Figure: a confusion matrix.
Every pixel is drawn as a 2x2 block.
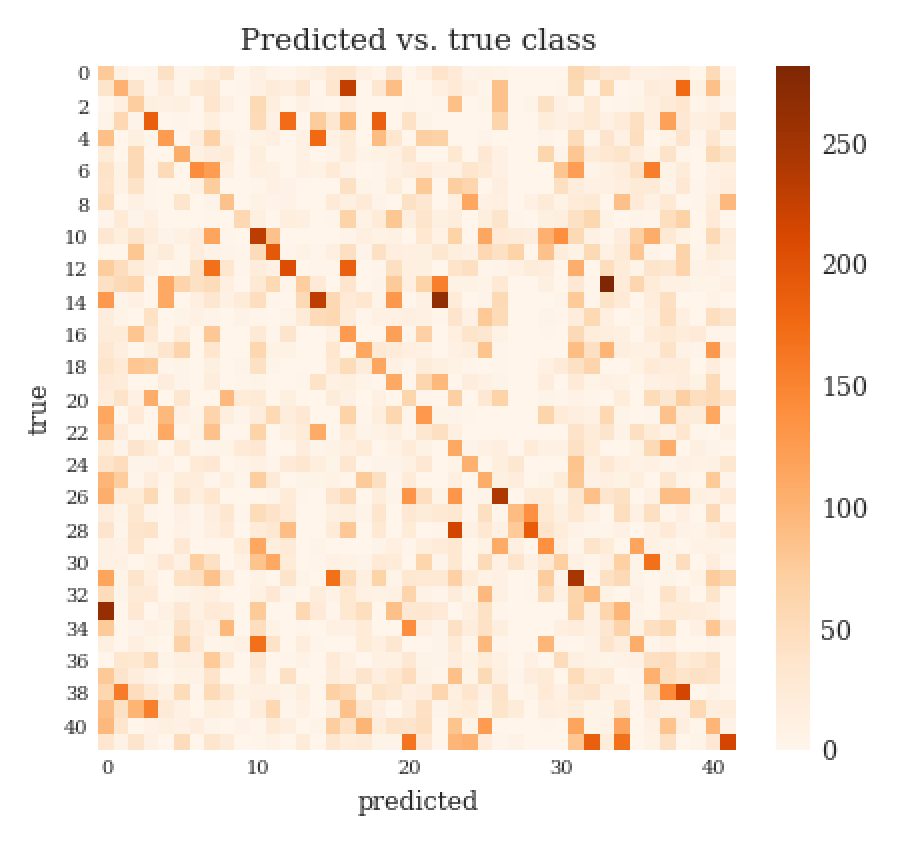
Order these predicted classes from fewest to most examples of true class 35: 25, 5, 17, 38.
38, 17, 5, 25
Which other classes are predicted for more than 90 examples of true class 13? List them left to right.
4, 22, 33
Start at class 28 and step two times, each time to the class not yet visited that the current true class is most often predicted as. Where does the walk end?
37
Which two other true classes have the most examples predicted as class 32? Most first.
41, 26
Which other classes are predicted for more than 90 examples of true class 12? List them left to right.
7, 16, 31
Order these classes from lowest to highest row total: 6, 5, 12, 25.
5, 25, 6, 12
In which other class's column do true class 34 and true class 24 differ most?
20
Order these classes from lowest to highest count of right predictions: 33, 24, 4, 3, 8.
33, 8, 24, 4, 3
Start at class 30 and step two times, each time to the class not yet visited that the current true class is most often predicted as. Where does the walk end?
7
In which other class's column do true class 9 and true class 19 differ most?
22
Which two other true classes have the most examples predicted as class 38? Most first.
1, 26
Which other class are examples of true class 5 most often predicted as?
31
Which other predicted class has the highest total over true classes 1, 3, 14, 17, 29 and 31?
16
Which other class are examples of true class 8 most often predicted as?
24
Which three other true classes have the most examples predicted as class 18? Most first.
3, 4, 31
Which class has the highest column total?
0
